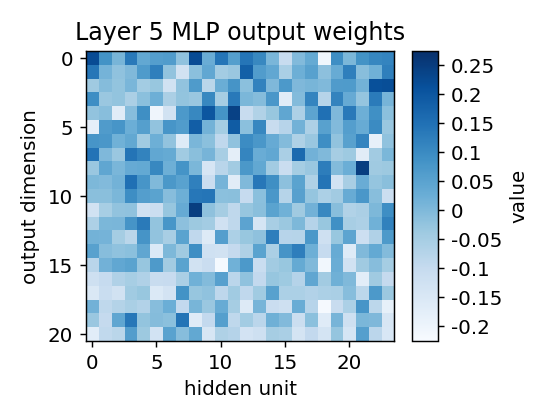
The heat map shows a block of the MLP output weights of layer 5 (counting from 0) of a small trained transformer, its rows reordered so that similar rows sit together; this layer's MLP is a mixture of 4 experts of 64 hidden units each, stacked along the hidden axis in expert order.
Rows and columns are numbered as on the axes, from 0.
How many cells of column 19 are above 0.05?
4
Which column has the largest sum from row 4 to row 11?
8
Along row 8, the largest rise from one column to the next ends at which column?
21
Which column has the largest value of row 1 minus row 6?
22
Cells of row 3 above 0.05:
7
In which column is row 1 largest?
12
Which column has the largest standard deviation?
18
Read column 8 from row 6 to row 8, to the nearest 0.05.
0 0 0
